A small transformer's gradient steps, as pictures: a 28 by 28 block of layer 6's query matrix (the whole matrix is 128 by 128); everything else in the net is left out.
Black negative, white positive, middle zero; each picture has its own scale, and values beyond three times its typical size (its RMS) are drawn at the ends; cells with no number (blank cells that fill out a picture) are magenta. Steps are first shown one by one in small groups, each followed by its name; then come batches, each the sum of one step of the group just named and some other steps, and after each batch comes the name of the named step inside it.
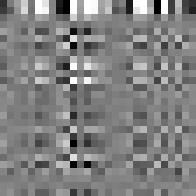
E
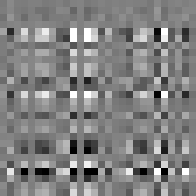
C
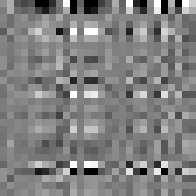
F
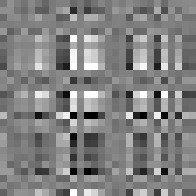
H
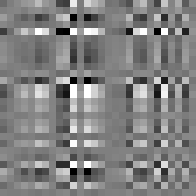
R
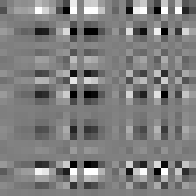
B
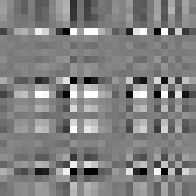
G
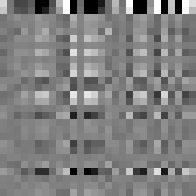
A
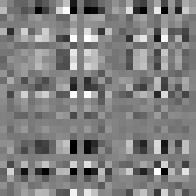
C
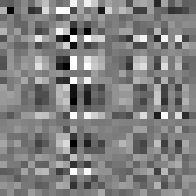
E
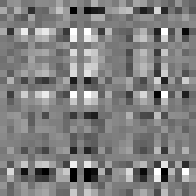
C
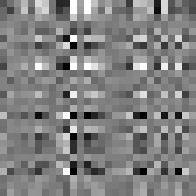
E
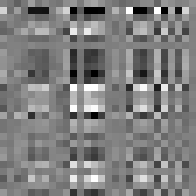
R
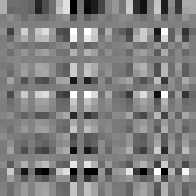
C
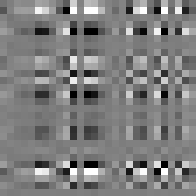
B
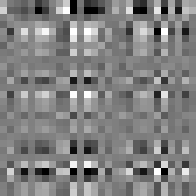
C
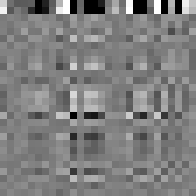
A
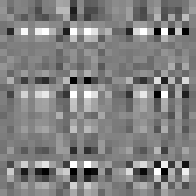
C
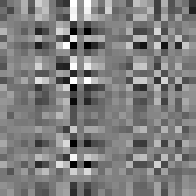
E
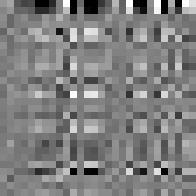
F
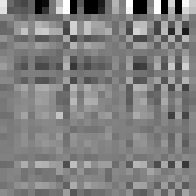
A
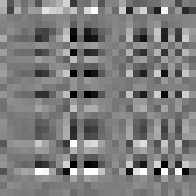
B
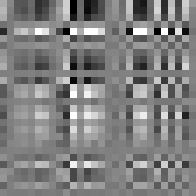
G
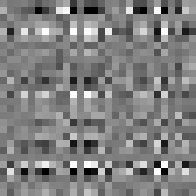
C
